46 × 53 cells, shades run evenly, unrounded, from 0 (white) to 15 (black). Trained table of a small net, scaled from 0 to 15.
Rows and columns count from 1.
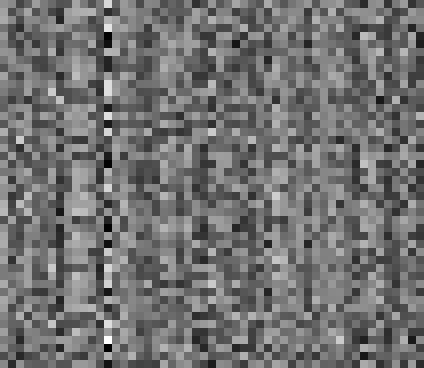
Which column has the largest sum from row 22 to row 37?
8
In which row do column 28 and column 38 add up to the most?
45
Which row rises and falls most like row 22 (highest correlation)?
35
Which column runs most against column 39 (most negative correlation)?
25
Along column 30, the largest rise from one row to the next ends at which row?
44
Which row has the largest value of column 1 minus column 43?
43
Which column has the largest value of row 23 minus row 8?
2
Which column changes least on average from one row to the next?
41
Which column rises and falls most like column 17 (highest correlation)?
37
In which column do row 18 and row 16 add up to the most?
14
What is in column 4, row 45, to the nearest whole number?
11
